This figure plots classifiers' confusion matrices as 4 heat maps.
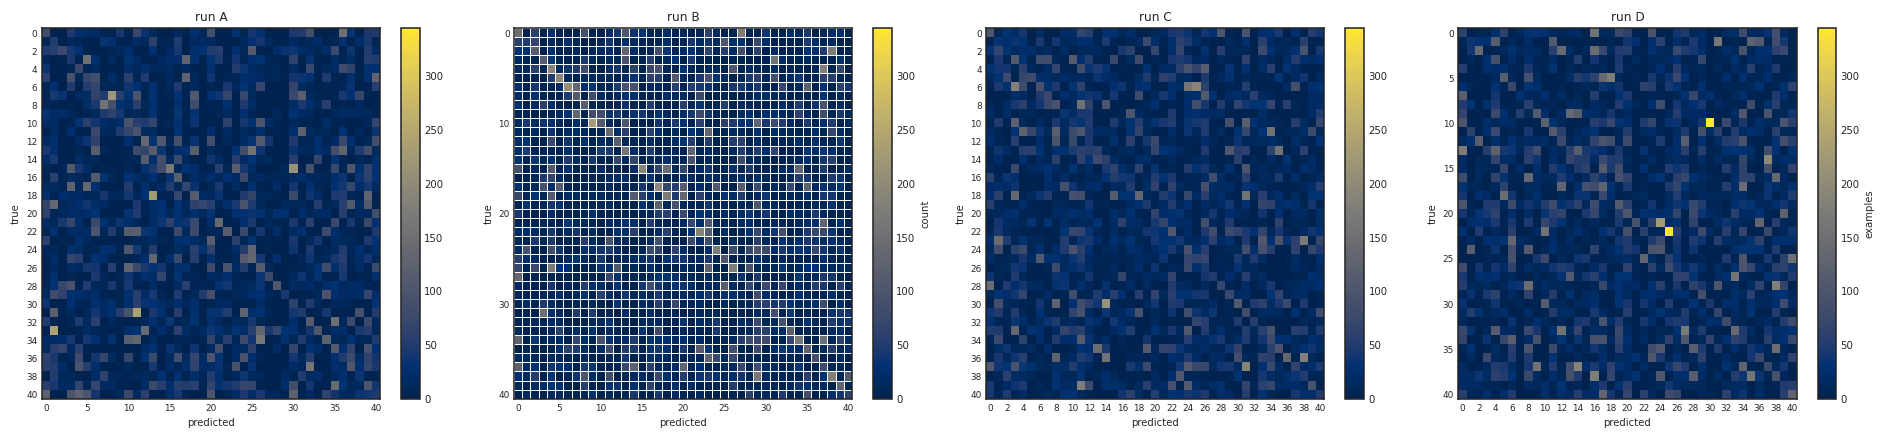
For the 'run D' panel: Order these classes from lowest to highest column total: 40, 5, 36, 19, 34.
36, 5, 40, 19, 34
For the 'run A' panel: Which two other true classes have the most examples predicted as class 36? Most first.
0, 13
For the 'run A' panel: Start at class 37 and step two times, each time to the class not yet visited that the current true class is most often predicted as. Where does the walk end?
35
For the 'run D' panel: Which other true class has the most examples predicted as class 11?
1
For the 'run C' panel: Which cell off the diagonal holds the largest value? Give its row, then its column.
30, 14
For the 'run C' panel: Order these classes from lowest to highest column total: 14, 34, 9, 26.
9, 14, 34, 26
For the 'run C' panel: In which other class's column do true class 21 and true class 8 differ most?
11
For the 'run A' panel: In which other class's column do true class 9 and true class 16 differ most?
6
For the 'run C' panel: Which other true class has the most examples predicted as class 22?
39
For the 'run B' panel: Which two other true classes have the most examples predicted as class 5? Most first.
17, 33
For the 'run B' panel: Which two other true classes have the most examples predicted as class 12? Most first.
26, 14
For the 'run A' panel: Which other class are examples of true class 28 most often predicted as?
3
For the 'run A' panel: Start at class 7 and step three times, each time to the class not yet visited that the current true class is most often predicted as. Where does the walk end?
13
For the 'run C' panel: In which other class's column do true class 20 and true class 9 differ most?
17
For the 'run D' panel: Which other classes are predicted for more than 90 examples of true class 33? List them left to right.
4, 12, 27
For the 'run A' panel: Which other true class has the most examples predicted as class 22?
26
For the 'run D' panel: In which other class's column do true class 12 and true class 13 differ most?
0
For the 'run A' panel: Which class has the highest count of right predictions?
15
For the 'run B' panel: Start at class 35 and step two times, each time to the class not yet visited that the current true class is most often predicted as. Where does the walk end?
23
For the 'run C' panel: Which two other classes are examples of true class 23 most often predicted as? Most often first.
38, 1
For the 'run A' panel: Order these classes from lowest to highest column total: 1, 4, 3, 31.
31, 4, 3, 1
